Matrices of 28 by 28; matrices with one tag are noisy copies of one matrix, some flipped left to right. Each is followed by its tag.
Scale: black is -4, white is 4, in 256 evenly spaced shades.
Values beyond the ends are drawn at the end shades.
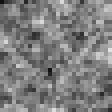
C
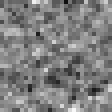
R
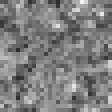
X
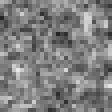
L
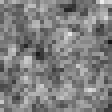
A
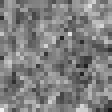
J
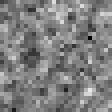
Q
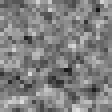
R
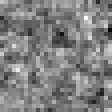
L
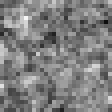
L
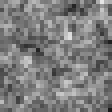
A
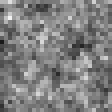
A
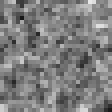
J
